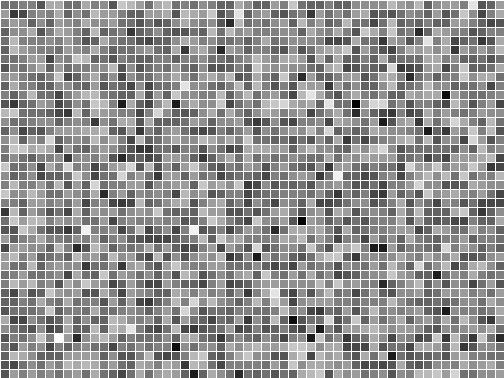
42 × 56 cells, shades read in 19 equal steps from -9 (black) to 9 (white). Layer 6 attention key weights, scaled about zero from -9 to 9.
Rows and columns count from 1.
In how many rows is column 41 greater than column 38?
17
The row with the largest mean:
1
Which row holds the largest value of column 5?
38
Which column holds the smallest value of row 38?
35
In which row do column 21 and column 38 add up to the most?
10
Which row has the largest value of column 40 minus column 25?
28
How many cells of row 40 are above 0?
24
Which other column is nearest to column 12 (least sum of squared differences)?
30
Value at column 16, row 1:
2
